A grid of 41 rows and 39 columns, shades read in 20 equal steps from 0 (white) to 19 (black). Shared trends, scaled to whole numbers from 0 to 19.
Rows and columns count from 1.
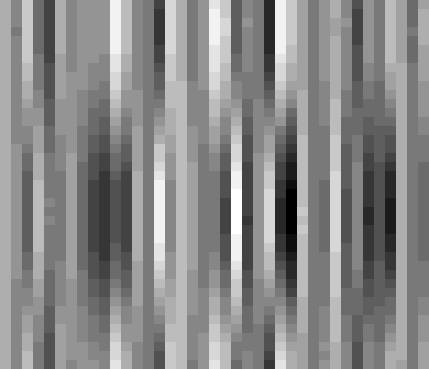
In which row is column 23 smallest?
3
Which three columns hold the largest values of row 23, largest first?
27, 36, 26
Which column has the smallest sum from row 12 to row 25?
22
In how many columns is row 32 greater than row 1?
20
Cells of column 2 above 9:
1
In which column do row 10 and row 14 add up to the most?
5
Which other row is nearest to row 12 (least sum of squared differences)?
37
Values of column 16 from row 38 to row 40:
5 4 4
